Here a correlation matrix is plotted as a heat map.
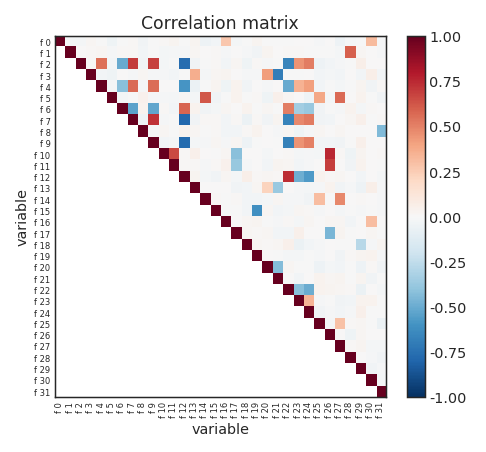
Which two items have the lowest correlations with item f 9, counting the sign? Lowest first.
f 12, f 22
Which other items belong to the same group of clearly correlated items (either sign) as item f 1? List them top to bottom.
f 28
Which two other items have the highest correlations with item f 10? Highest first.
f 26, f 11
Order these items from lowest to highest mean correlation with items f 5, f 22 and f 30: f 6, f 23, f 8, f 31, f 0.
f 23, f 31, f 8, f 0, f 6
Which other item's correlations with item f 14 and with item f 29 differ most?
f 5
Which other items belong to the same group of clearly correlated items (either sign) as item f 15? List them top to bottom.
f 19
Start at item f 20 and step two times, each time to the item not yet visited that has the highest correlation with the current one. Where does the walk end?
f 13
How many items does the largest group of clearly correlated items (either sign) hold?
9
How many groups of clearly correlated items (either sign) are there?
9
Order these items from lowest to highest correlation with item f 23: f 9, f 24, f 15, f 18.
f 18, f 15, f 24, f 9
